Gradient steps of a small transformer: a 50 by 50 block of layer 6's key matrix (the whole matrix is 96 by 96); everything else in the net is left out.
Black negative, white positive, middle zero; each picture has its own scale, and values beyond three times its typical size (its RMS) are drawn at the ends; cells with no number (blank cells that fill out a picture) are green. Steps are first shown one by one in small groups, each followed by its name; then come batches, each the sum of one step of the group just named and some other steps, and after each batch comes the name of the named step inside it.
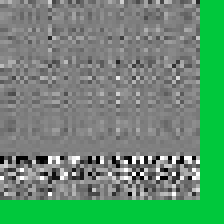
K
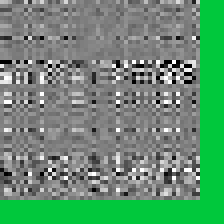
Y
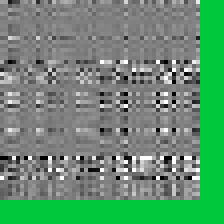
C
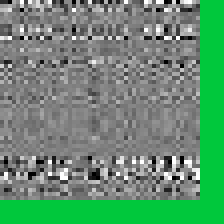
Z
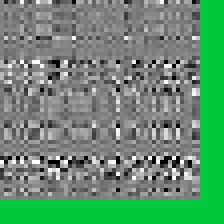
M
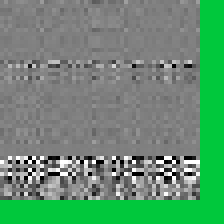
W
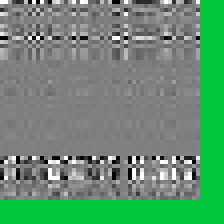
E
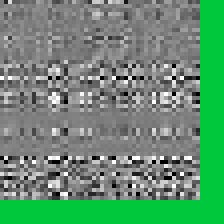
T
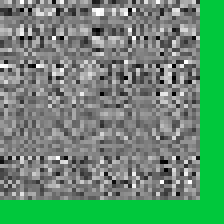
T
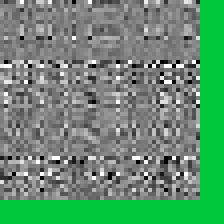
M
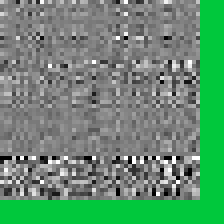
E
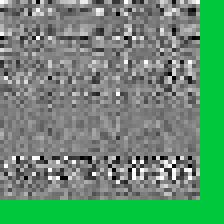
E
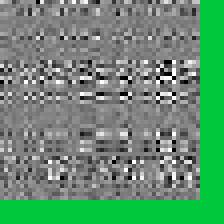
E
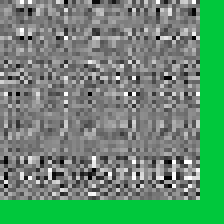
Z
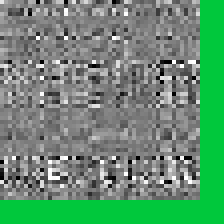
E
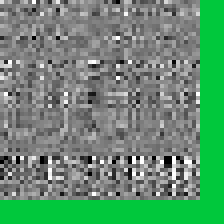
E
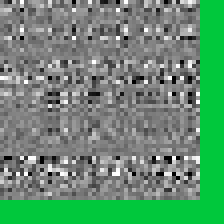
Z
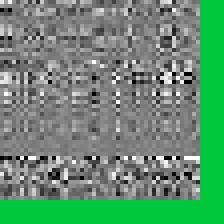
Y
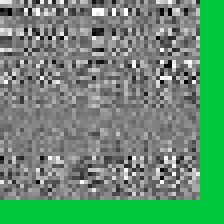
K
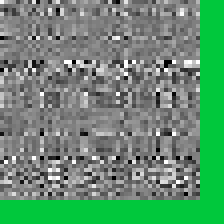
E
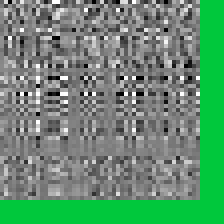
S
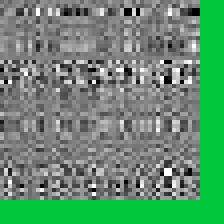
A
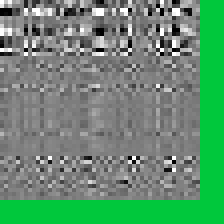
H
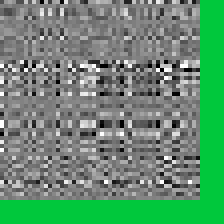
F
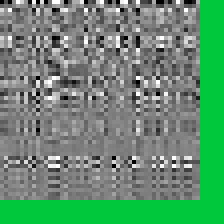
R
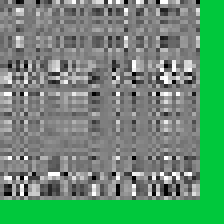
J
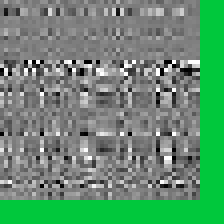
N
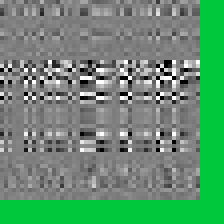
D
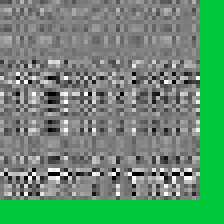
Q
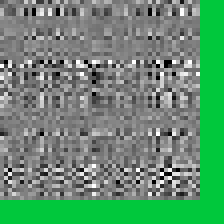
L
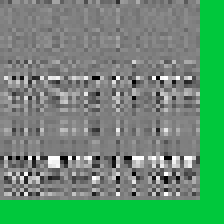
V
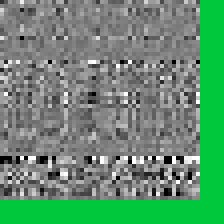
L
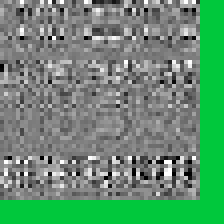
A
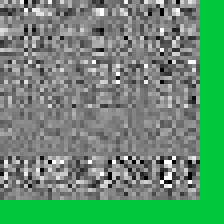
H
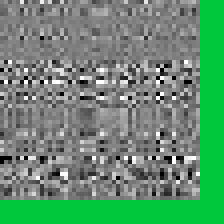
D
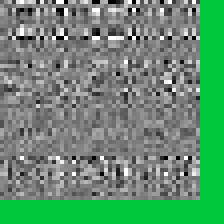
R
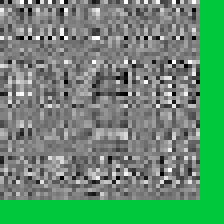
R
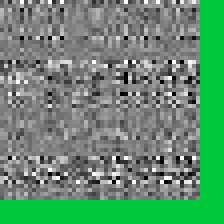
Q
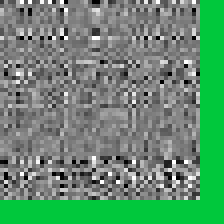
Q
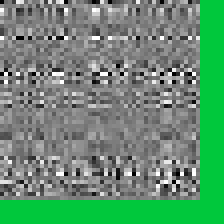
R
